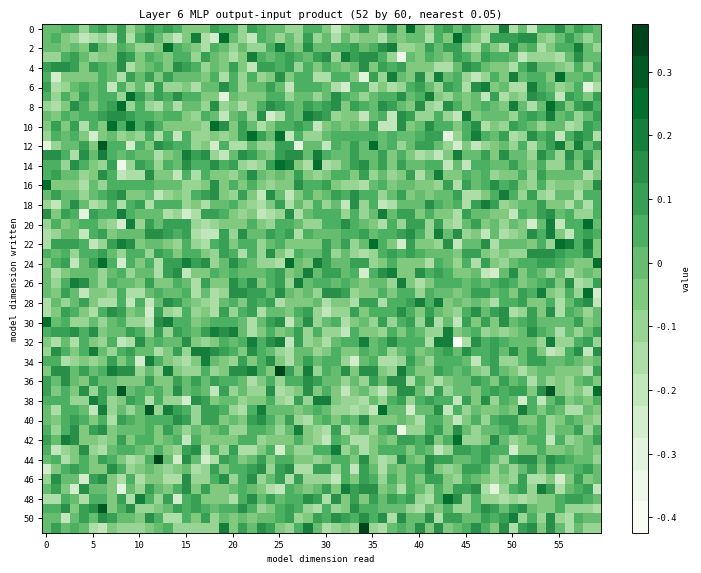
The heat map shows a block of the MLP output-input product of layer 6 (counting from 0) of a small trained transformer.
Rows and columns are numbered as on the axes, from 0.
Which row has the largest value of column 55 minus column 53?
38
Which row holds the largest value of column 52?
6
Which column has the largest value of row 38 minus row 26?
16
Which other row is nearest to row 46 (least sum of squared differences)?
15
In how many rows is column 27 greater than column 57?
21
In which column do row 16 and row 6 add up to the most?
0
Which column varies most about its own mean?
8
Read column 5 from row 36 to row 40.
0.1 -0.1 0.2 -0.2 -0.05
